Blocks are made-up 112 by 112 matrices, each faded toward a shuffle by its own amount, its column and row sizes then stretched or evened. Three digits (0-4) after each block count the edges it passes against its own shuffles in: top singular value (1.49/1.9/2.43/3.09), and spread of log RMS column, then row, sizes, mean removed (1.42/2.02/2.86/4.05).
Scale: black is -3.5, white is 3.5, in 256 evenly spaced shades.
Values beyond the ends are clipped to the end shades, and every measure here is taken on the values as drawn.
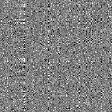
3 3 1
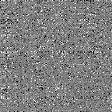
2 1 2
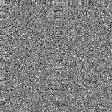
2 0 0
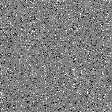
1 1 0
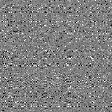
3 1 3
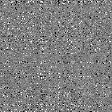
1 2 3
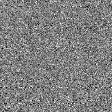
1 0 2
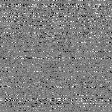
1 0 4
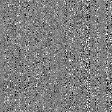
0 4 0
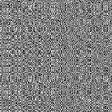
4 3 0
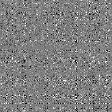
2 3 3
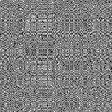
4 0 2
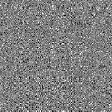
3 2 2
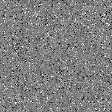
0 1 1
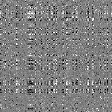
4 3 3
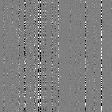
4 4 0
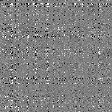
2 3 3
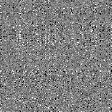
2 2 2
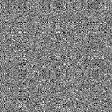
3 1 2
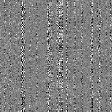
3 4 0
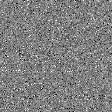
0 0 2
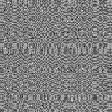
4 0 0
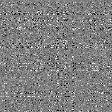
1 2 3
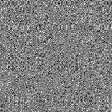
3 1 0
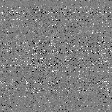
1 1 3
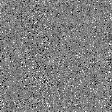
0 2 1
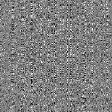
3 3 1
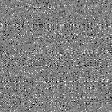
3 0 2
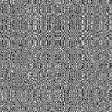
4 3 0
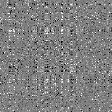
3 2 2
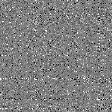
1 2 2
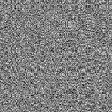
3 1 0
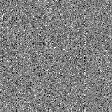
2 1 0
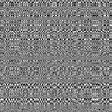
4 1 4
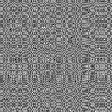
4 2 0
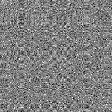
3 0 1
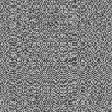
4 0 2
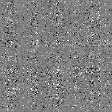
1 3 2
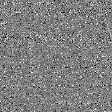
1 1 3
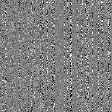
0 4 1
